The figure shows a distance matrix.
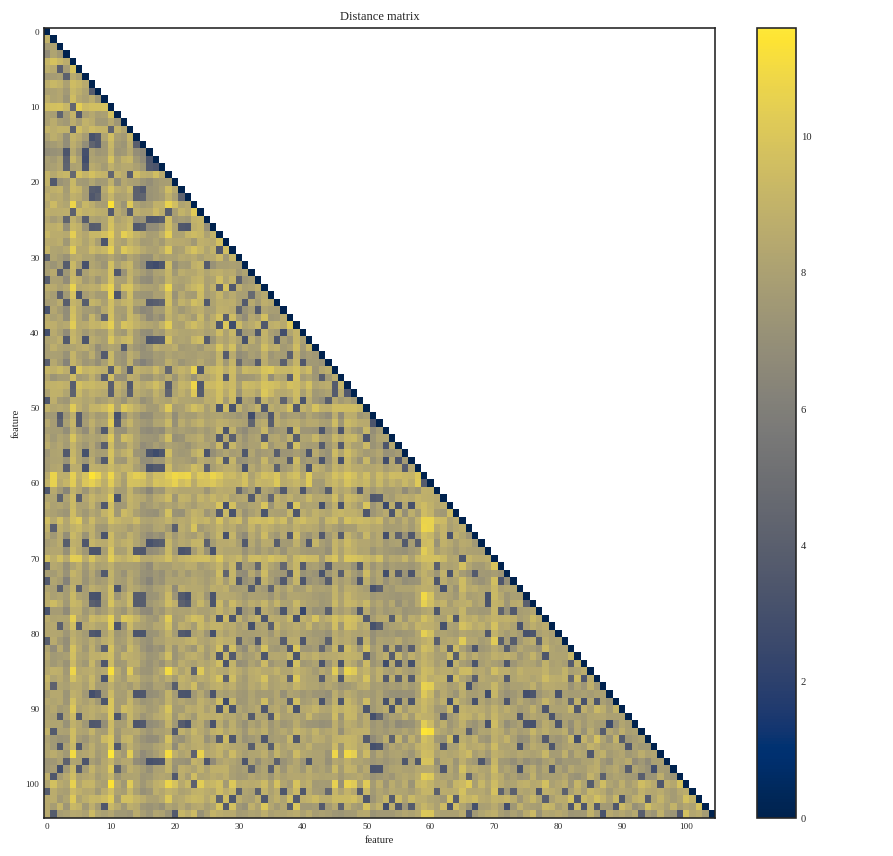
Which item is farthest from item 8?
59
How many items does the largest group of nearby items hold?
16
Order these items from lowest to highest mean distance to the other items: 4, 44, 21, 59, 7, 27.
44, 21, 7, 27, 4, 59
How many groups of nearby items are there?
12
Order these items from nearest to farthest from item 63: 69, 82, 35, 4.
82, 35, 69, 4
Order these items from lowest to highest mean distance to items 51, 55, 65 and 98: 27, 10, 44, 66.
44, 66, 27, 10
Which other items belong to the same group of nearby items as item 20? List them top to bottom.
1, 66, 87, 93, 99, 104
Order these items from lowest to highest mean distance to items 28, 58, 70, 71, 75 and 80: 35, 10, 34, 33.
33, 35, 34, 10
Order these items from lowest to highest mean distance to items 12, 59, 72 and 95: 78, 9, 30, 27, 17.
9, 30, 17, 78, 27
